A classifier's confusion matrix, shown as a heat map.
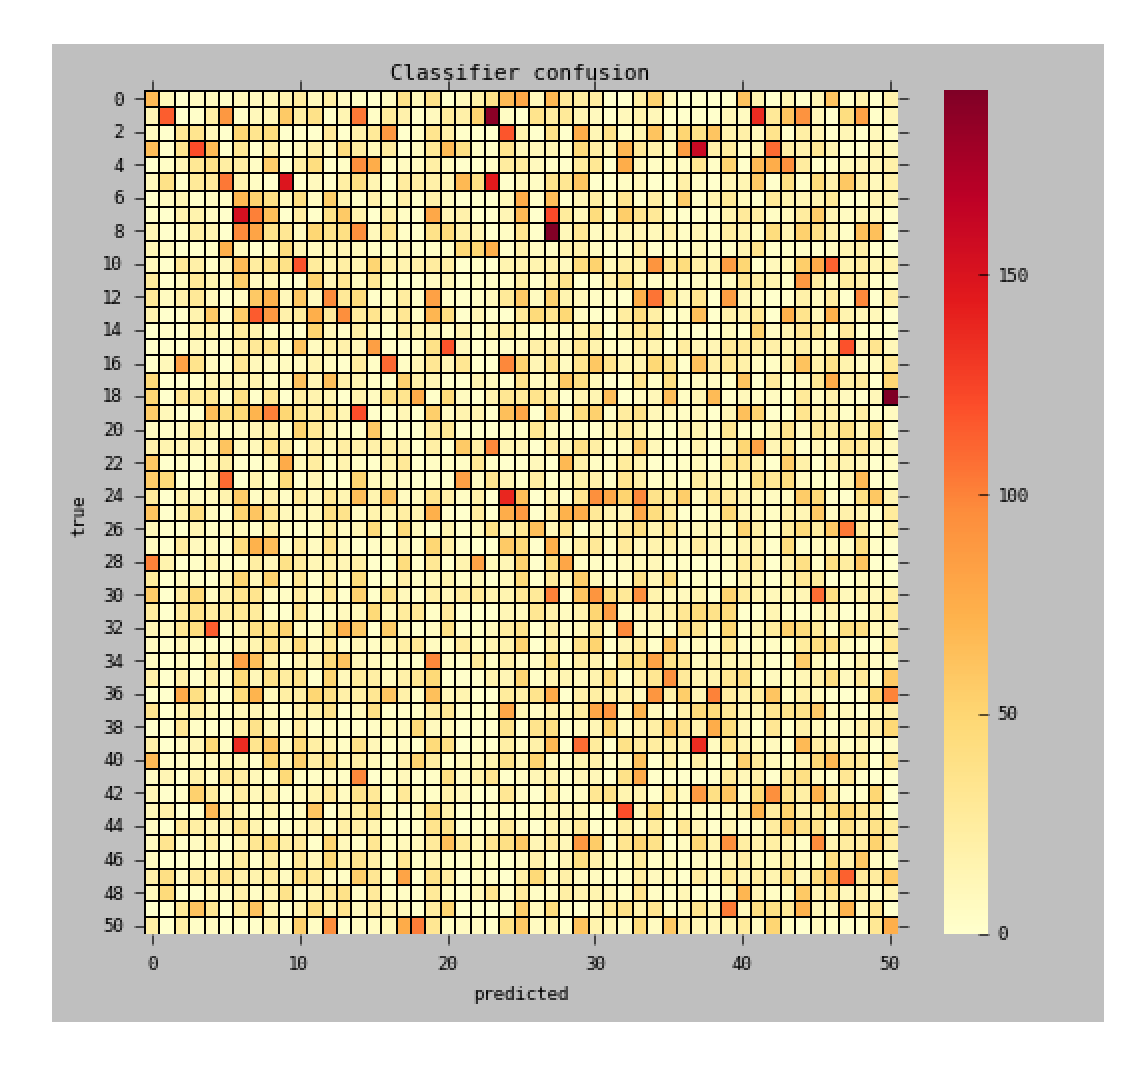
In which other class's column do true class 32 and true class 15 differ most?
4
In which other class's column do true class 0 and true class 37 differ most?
31
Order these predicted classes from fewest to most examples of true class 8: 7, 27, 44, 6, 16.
16, 44, 7, 6, 27
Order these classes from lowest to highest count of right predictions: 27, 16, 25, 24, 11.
11, 27, 25, 16, 24
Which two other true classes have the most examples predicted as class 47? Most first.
15, 26
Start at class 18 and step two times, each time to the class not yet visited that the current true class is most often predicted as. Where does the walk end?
12
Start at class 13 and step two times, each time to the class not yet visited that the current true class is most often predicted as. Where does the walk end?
6
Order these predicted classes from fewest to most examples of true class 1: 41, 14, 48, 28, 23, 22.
28, 22, 48, 14, 41, 23
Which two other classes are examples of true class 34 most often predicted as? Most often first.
19, 6
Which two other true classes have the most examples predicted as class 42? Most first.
3, 4
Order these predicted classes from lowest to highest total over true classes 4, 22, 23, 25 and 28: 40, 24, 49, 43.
49, 40, 24, 43
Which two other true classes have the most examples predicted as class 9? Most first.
5, 22
